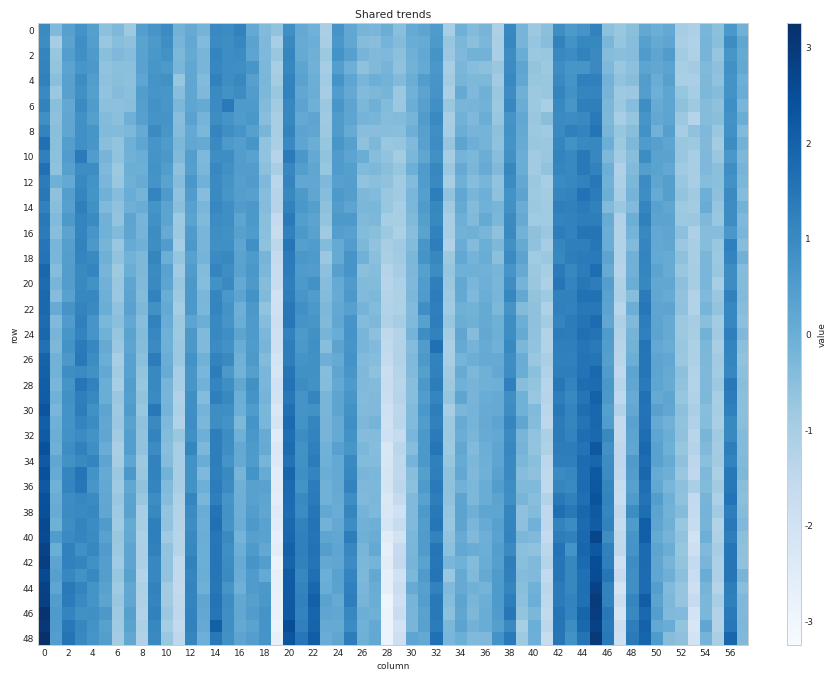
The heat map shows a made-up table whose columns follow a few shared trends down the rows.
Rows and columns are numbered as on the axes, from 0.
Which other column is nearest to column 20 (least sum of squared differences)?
44
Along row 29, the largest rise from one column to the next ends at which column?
20
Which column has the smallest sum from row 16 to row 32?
19
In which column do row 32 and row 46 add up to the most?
0
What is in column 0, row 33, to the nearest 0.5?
2.5
